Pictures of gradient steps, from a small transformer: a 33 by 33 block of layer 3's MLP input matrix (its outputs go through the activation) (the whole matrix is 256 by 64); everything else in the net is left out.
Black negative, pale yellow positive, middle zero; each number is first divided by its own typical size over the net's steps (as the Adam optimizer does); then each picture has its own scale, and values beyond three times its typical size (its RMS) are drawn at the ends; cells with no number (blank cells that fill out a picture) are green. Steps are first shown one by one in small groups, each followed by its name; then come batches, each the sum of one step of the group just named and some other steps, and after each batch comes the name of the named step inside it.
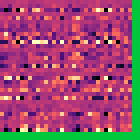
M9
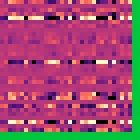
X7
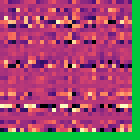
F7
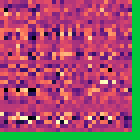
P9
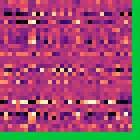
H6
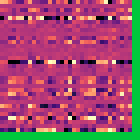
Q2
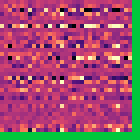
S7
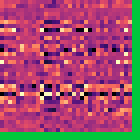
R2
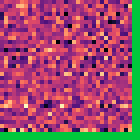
F7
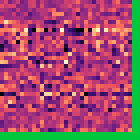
R2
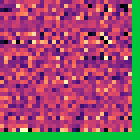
M9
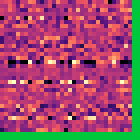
Q2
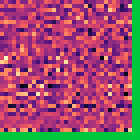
R2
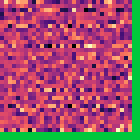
S7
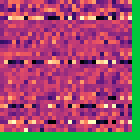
X7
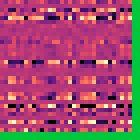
X7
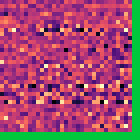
R2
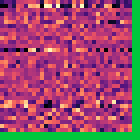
F7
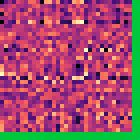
S7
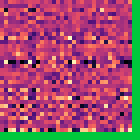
P9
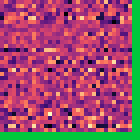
Q2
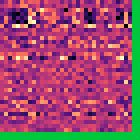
H6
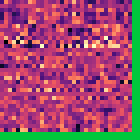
M9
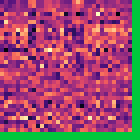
P9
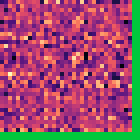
M9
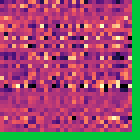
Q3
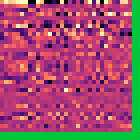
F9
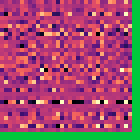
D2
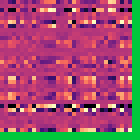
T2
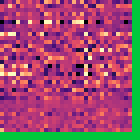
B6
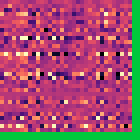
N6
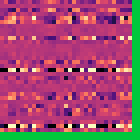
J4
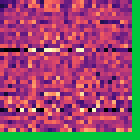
T2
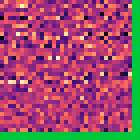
F9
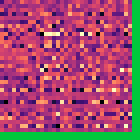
D2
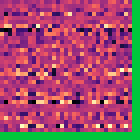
D2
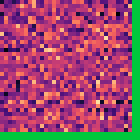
D2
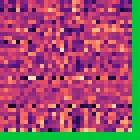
T2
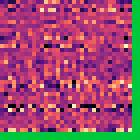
T2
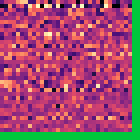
F9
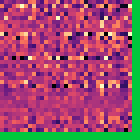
Q3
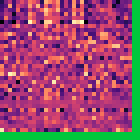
B6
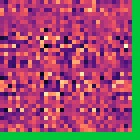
N6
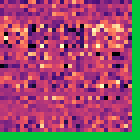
Q3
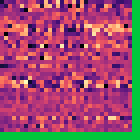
Q3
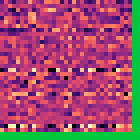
J4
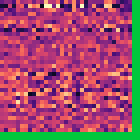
T2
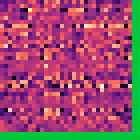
Q3
